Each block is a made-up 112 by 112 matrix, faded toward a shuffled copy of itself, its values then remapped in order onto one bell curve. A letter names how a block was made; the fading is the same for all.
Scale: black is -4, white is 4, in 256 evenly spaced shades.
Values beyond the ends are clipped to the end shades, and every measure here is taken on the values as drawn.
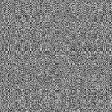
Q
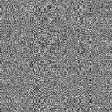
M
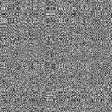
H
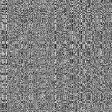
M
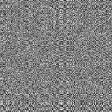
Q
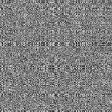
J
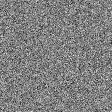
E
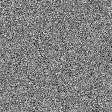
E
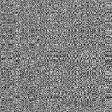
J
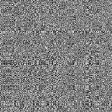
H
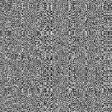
M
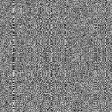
M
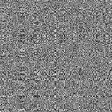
H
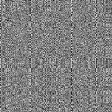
M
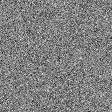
E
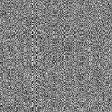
M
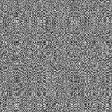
Q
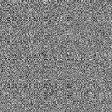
J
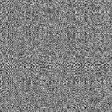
H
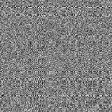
H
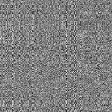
M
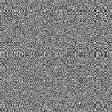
Q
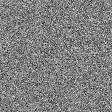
E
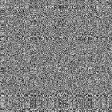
H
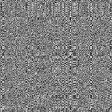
M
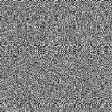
J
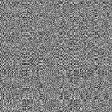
Q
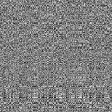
J
